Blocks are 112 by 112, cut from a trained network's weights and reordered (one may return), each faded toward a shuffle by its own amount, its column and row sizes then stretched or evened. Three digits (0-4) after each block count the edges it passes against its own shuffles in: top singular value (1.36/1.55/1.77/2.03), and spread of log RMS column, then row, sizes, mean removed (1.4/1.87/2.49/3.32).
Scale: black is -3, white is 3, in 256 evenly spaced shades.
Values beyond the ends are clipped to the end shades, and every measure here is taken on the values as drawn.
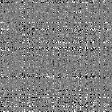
0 4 4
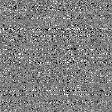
1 2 4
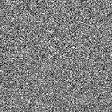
3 1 1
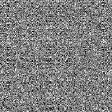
4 3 0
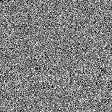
0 0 1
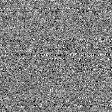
2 1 3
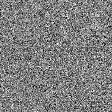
1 1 0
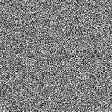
4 0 1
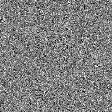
1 2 0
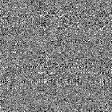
4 2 3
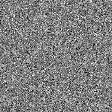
0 1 1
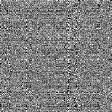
4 3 2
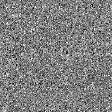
1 2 2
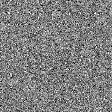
0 0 2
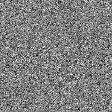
2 0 2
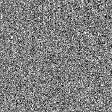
1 1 0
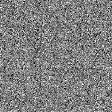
2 2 0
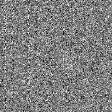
0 3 1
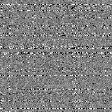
4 2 4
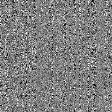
0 4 1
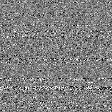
1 0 4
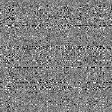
3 3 4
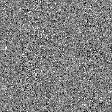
0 2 0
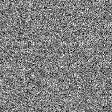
2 1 0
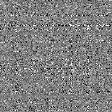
1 3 4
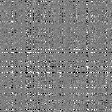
4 4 4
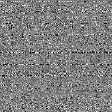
3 2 4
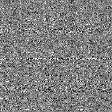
1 1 4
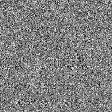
2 0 2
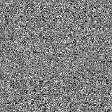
3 0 3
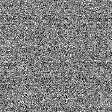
1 2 0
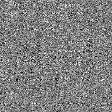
1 0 3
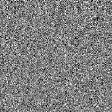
3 2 1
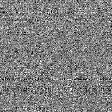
3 1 3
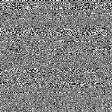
3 1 4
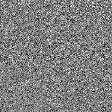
3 2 2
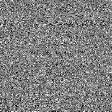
2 1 3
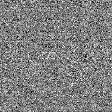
3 2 2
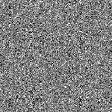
3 2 0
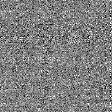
2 3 2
